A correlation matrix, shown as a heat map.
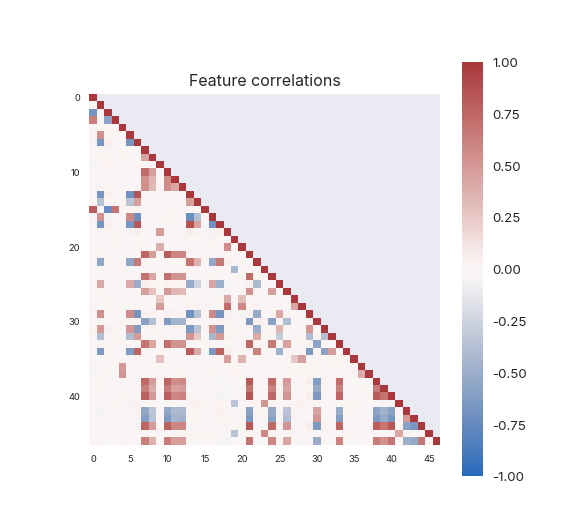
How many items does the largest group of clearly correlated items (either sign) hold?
17
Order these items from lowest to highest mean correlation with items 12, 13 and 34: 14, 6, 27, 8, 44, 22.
27, 8, 44, 14, 22, 6
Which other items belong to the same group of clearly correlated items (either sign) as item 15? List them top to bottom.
0, 2, 3
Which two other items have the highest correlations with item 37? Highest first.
4, 36
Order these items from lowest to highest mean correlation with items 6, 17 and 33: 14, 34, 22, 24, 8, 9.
9, 8, 24, 14, 22, 34
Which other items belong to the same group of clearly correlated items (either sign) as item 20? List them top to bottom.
9, 18, 27, 28, 35
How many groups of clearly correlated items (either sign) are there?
6
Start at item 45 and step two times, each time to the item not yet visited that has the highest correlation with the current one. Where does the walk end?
41
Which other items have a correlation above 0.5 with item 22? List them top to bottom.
6, 13, 17, 34
